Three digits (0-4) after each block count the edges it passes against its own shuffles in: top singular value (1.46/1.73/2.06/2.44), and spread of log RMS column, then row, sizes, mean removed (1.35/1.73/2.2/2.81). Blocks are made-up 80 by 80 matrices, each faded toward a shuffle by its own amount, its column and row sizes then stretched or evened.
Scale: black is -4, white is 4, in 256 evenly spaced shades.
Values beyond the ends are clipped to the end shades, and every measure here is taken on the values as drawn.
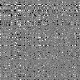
4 3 4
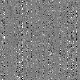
0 4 0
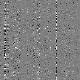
3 4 2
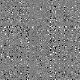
2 4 3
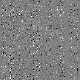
0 4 1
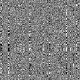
4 4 2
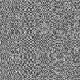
4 2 0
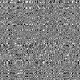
4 0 4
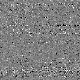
2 1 3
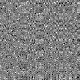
4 0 2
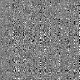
3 4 2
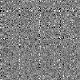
3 3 3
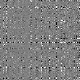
4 4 3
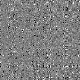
3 3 2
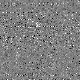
1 1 3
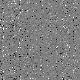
0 3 0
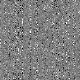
0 4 0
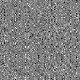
3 3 0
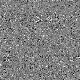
1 0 2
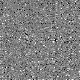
2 1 2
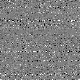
0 1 4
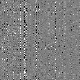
4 4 1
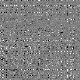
3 3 4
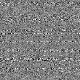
2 0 4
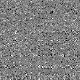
2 2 3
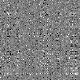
2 3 2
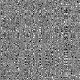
3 3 0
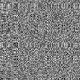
4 2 2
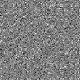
3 1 0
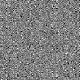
3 2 0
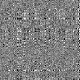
4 3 3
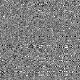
3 1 3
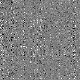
0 4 3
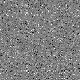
2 0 0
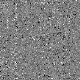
1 2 1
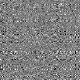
3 2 4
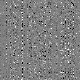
2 4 1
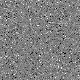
1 1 0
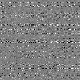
4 0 4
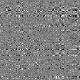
4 2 4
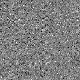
2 0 0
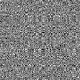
4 1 3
